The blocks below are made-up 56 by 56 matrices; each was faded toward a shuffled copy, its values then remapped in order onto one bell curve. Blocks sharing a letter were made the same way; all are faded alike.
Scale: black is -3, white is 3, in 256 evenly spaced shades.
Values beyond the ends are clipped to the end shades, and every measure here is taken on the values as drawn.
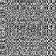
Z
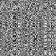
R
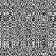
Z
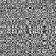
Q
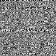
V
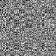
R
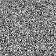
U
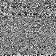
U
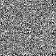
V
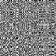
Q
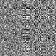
R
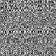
Q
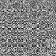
R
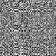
R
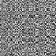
Z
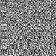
R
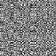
Q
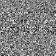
V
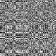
Z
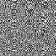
Q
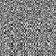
Q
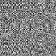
R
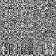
R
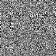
V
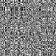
Q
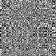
Q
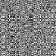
R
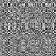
Z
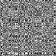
Q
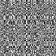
Z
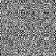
Q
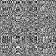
Q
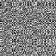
Z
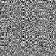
R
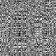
R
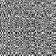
Z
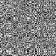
R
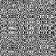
Z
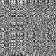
Z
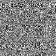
V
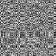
Z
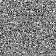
U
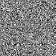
V
